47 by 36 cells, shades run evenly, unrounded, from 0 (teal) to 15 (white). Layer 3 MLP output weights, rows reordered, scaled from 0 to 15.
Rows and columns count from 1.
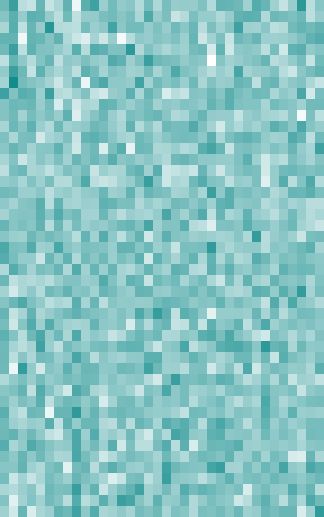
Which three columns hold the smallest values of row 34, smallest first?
3, 17, 28
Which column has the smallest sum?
1
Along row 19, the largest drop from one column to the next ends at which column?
7
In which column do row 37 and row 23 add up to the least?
24
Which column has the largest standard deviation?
9
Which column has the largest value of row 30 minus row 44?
15
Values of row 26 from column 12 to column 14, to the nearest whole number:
4 7 9
